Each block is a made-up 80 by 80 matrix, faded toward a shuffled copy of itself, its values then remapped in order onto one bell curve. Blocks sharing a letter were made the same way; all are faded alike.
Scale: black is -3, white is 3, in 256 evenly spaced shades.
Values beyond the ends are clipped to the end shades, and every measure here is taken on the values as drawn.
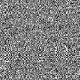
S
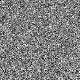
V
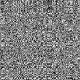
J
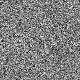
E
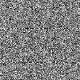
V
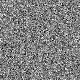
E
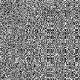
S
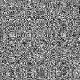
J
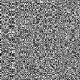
S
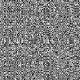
S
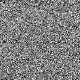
V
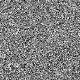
V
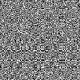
J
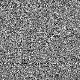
V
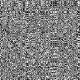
S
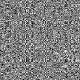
S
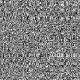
J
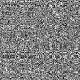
J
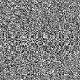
J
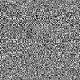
J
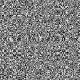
J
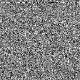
V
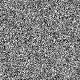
E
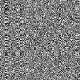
S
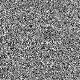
V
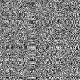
J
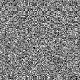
J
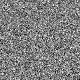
E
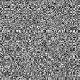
J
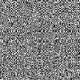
S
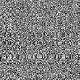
S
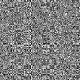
S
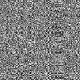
S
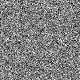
E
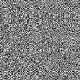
J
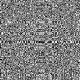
J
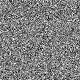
E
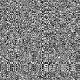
S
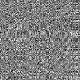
S
